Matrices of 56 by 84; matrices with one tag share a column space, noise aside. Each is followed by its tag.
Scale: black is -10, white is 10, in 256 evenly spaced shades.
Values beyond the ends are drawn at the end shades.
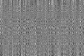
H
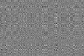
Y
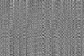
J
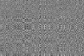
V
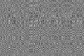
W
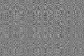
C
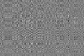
W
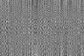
H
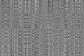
J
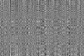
H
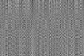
J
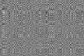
C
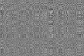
C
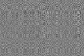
C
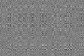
Y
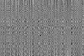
H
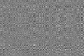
Y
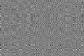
Y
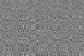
V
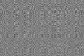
C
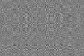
Y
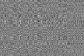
W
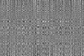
H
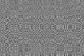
V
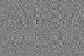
W
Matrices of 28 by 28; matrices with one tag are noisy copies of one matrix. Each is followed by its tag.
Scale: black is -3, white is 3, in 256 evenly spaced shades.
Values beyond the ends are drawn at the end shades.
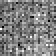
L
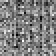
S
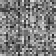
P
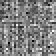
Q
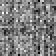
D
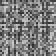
Q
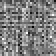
Q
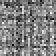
S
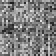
D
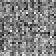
L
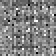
S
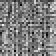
Q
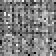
L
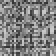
S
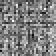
Q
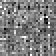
D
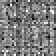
S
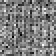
S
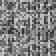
D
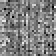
P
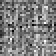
L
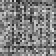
S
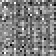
S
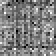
S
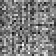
L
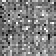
L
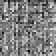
Q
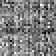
D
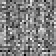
P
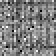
S
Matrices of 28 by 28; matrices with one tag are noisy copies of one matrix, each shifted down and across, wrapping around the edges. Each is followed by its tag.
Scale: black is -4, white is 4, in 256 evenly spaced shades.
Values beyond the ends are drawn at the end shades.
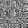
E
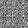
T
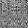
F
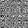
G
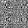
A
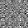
E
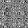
A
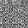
T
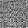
F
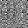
E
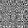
A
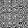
G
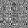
A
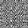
T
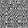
T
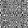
A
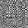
F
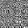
A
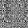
A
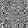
A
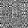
F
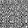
T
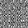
T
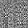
F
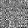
F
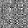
E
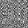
T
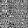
A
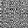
G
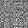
F
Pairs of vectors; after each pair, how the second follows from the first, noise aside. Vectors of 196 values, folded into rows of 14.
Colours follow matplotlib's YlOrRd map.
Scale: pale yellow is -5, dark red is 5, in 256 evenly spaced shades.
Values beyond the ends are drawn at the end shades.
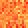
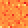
wrapped around, partly zeroed.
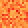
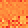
wrapped around, partly zeroed.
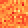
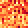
negated, scaled up.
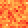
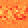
negated, partly zeroed.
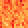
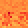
wrapped around, partly zeroed.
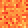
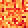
negated, scaled up.
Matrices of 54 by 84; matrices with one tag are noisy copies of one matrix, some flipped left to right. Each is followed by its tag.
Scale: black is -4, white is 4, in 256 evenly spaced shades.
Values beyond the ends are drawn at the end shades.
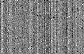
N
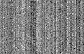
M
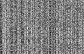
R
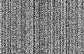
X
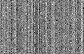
N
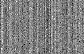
N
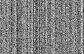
N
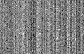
M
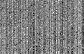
R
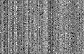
M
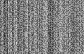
M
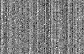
N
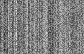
M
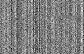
N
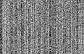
R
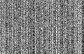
R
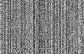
X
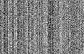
M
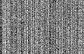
R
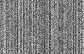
X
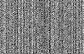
X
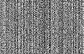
X
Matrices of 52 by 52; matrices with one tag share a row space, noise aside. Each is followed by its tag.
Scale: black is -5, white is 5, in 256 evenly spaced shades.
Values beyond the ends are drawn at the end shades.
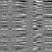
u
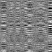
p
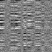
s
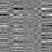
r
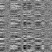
s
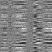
u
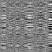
p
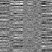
r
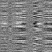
u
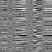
u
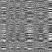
p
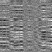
r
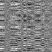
s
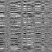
s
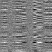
u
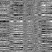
r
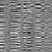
s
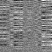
r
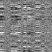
s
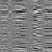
u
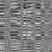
s
